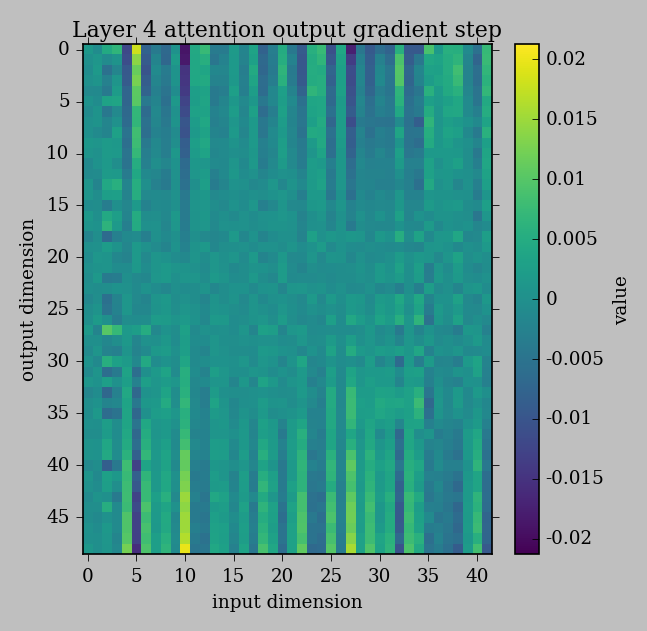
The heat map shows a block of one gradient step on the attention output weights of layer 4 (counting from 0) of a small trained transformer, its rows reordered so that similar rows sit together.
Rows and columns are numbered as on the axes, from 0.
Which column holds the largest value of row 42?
10
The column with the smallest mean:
5
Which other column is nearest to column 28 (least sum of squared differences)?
7
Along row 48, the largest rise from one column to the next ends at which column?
6
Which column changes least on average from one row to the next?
26
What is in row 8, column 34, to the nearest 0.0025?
-0.005
